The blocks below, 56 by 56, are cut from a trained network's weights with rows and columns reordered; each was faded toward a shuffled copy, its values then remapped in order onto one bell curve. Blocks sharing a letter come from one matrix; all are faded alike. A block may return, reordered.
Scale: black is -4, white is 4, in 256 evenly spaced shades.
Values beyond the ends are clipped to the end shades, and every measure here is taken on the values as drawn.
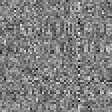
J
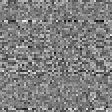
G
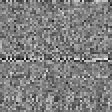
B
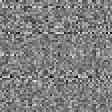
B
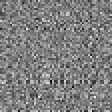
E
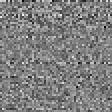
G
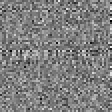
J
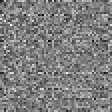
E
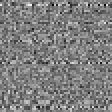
G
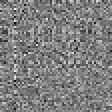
J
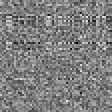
E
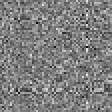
J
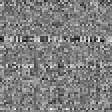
B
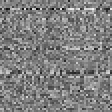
B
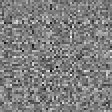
E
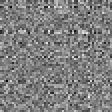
E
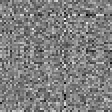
J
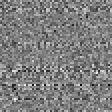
G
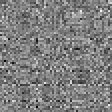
E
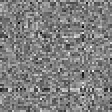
J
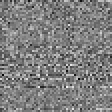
G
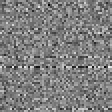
B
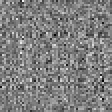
E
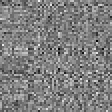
E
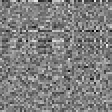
E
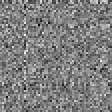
J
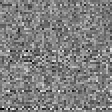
G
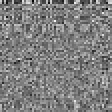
E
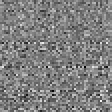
G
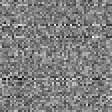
G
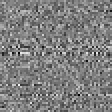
G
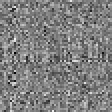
J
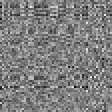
E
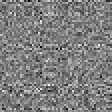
E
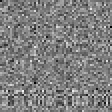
E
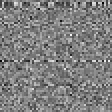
E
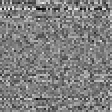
B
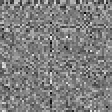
J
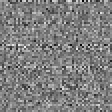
G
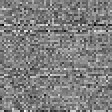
G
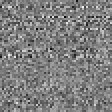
G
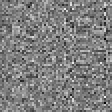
J
